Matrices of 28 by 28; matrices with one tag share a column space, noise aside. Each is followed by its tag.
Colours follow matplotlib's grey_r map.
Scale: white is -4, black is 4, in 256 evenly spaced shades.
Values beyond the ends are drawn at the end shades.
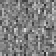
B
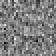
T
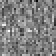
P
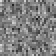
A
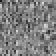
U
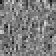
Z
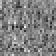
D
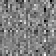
P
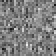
A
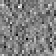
T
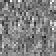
Z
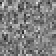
U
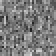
D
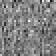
P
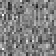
B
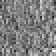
D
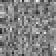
A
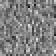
T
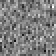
T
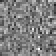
A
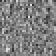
A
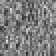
B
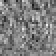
Z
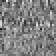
Z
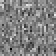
T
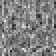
D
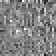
P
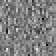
A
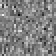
T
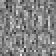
D
